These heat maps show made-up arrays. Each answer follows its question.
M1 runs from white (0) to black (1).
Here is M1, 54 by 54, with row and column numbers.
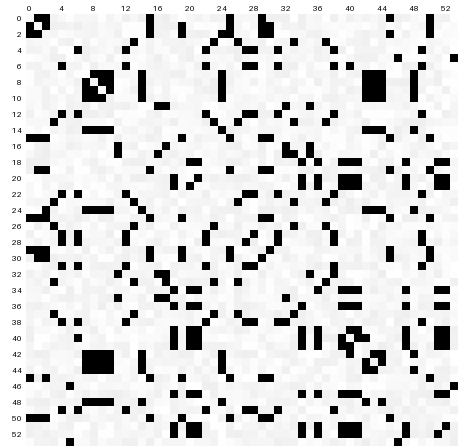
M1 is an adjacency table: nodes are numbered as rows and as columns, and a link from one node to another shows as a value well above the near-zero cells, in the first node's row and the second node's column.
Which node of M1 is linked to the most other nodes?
node 40
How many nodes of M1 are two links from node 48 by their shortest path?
3
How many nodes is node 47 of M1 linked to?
10
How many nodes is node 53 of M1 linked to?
2
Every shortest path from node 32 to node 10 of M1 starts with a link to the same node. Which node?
node 38
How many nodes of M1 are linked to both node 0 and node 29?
6
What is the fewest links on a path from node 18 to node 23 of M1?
7
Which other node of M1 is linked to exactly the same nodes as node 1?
node 45
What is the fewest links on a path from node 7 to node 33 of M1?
7
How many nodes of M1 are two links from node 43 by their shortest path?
3
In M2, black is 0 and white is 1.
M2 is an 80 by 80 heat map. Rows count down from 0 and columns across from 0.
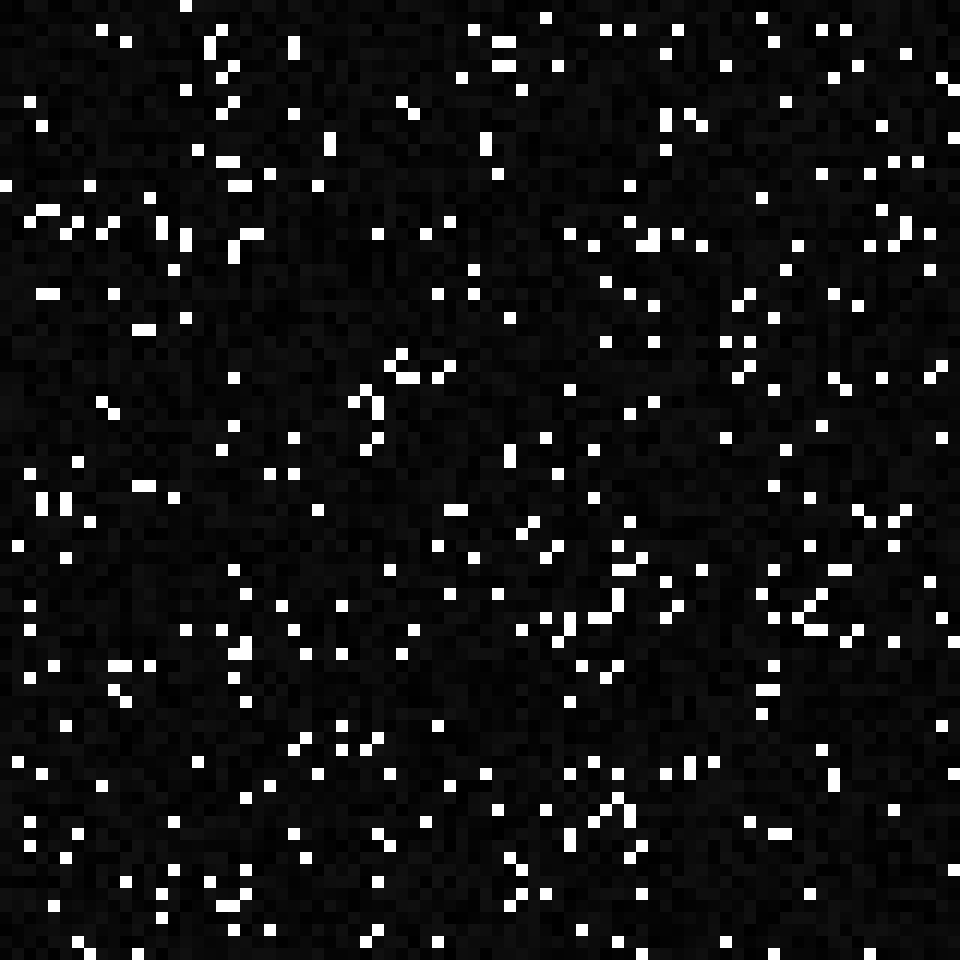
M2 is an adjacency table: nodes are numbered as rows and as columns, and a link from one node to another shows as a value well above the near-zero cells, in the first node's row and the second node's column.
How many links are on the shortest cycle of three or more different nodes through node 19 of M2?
3
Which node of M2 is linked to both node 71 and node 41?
node 5
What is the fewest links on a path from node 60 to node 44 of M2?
5
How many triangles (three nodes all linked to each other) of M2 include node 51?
2
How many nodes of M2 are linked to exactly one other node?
7
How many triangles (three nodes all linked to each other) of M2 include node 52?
2
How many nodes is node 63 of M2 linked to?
5
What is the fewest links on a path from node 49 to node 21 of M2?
3
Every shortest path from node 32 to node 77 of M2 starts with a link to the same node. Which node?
node 47
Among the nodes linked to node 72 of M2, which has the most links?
node 20
